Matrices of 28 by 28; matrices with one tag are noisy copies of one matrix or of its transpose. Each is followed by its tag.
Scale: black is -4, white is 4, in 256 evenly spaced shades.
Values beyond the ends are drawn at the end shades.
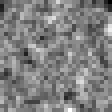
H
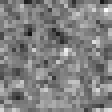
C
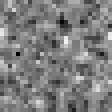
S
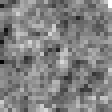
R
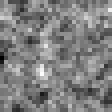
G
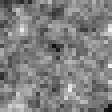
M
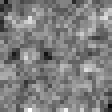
M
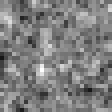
G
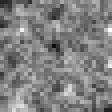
M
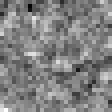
R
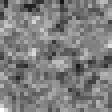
R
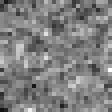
H
